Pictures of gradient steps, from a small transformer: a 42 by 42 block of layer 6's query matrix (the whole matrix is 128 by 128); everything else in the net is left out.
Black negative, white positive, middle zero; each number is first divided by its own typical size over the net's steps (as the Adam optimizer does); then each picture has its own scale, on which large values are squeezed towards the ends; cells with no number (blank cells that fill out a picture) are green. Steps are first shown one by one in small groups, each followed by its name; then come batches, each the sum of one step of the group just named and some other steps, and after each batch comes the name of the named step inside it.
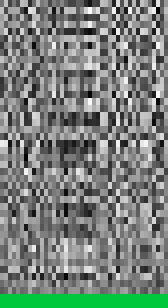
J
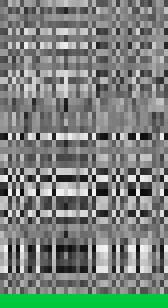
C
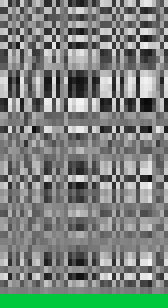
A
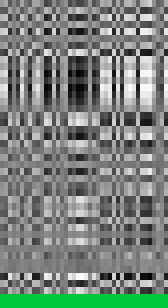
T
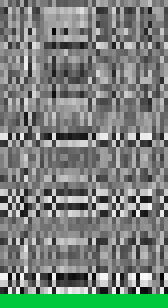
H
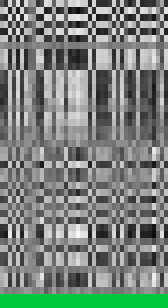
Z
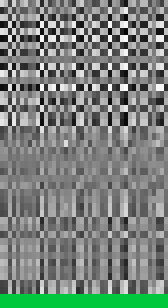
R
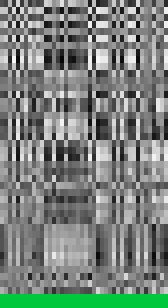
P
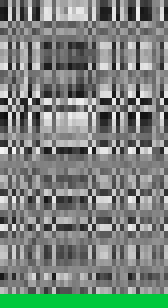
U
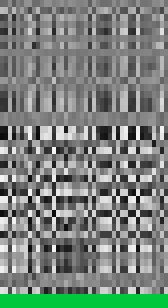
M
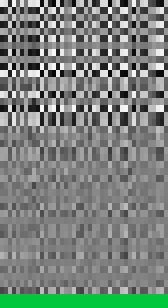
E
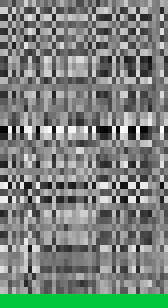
M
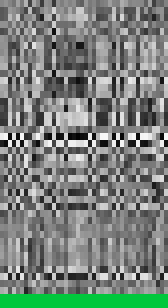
H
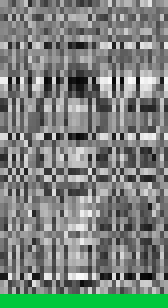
T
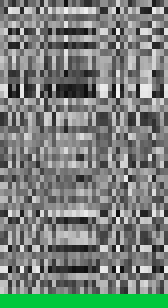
T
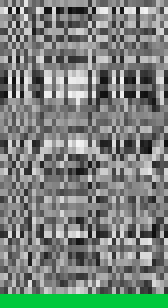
Z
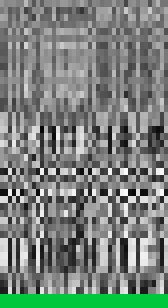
C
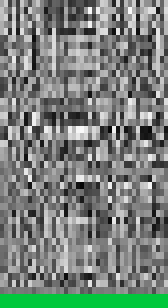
J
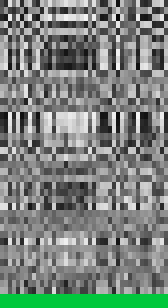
U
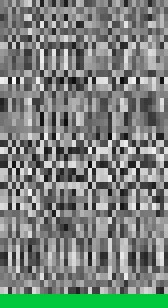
M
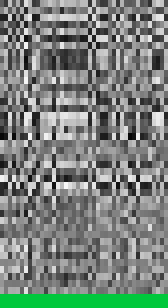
M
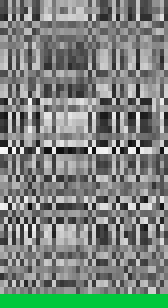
U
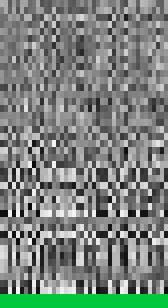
R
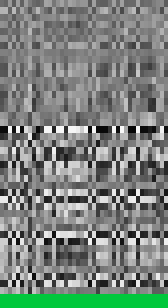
M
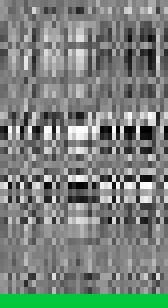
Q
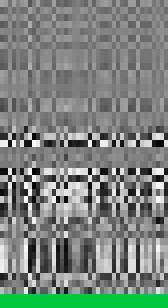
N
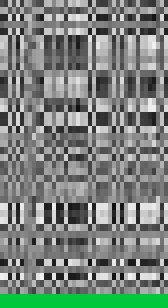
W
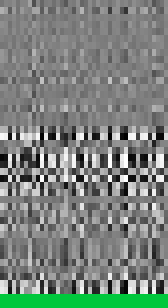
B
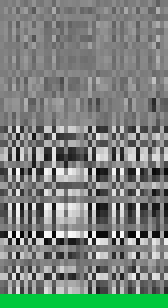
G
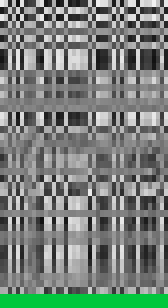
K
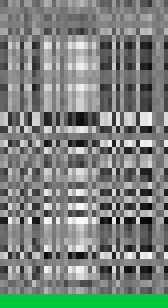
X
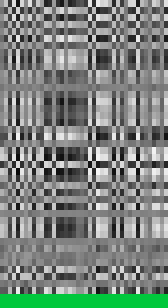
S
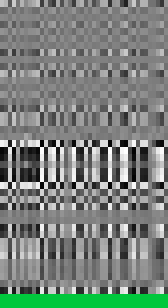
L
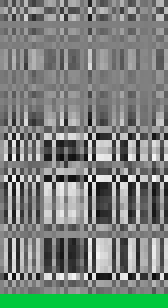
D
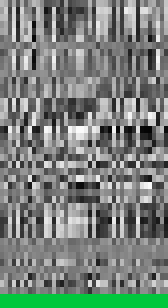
Q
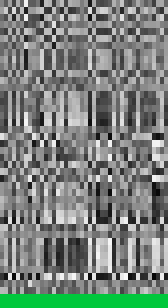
D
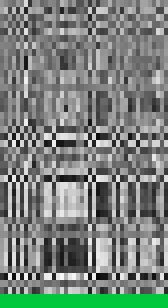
D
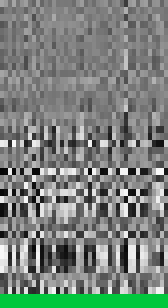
N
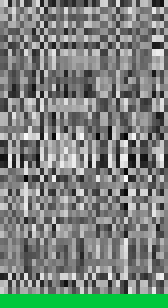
B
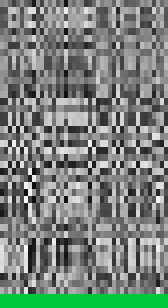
N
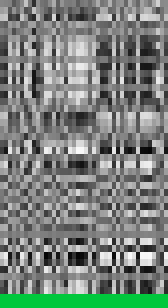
X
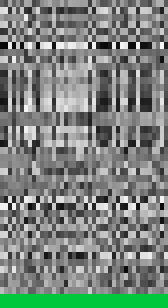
X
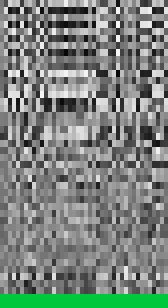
Q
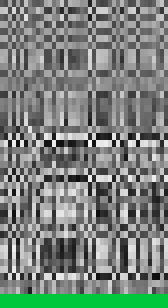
D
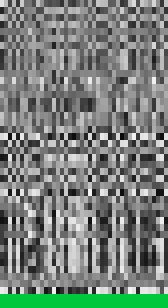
K
